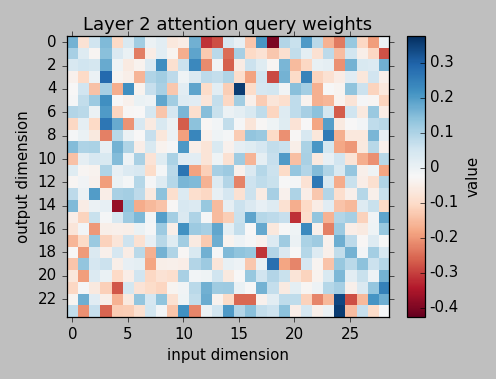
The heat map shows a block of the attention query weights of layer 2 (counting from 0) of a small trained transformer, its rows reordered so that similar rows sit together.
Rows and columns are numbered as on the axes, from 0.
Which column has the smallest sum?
4
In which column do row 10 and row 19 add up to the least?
20
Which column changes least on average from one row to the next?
7
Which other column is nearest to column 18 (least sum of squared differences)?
26
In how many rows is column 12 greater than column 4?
11
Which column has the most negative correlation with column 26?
9
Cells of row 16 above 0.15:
4
